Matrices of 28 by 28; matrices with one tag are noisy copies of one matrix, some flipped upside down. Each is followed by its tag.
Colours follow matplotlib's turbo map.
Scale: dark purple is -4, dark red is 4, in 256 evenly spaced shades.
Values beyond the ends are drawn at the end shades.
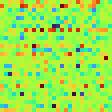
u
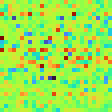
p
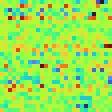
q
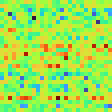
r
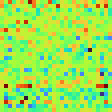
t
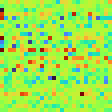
p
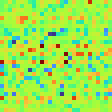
p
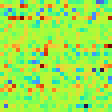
q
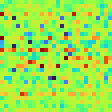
p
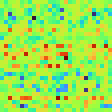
r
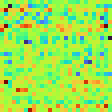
t
